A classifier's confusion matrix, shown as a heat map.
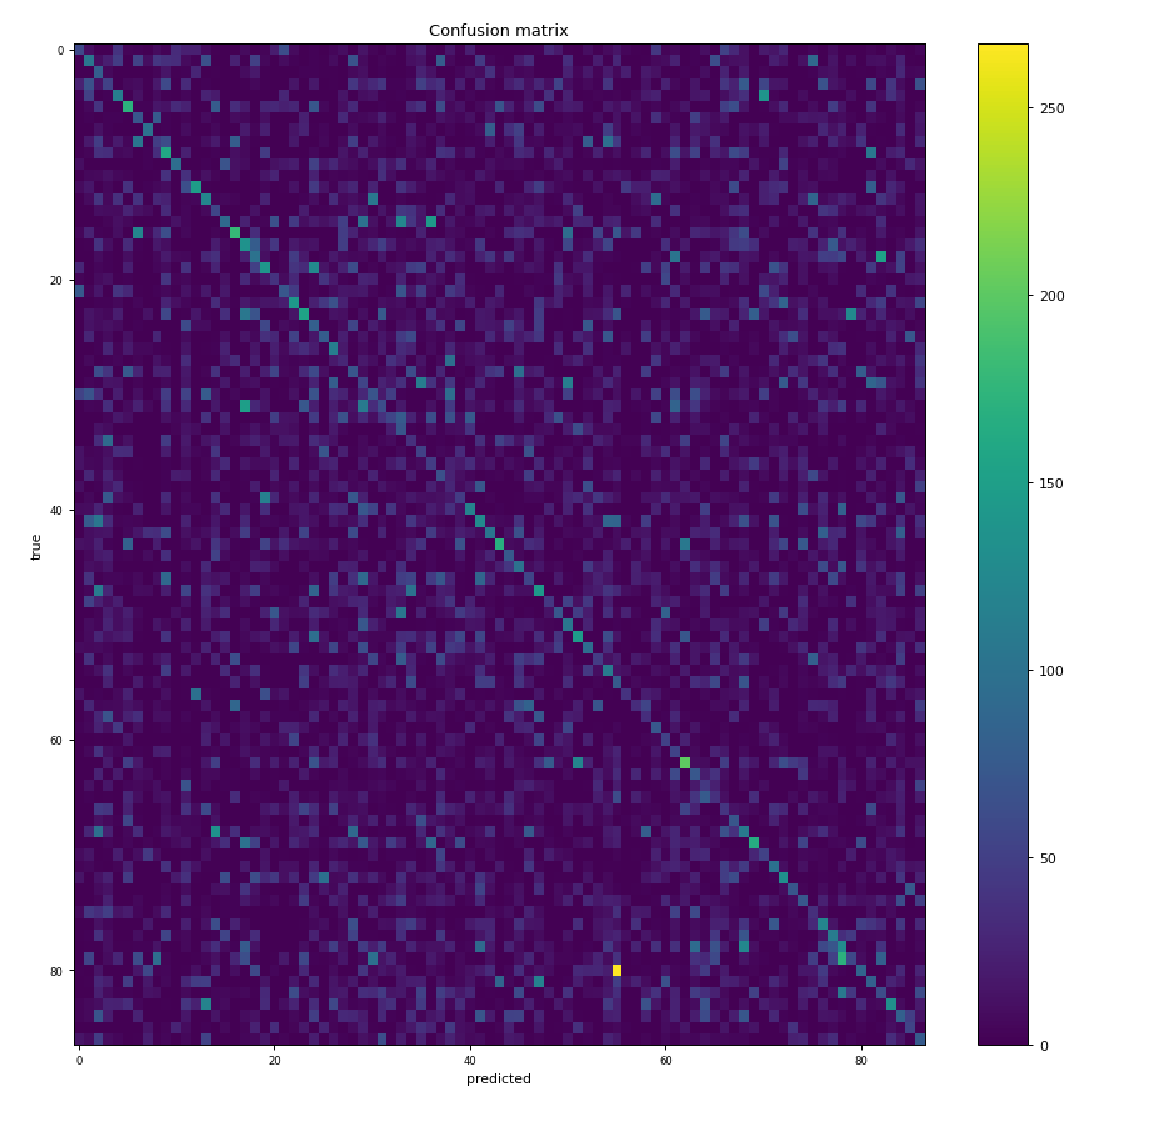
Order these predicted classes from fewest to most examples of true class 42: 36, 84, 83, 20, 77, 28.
20, 83, 77, 36, 28, 84
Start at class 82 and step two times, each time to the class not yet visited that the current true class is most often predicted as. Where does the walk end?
68
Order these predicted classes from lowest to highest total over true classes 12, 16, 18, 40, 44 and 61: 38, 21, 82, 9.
21, 38, 9, 82
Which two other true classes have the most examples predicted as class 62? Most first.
43, 51
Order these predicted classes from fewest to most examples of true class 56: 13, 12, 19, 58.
13, 58, 19, 12
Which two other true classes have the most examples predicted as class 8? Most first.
79, 6
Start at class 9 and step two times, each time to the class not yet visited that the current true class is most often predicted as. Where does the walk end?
47
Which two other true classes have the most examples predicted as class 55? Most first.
80, 41
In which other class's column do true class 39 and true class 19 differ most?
24
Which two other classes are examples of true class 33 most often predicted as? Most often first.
51, 40
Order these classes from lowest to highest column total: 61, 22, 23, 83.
83, 23, 22, 61
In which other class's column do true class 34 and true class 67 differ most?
3
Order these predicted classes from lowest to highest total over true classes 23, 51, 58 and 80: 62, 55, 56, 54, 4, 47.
56, 4, 62, 54, 47, 55
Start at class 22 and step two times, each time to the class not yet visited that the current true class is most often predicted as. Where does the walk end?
25
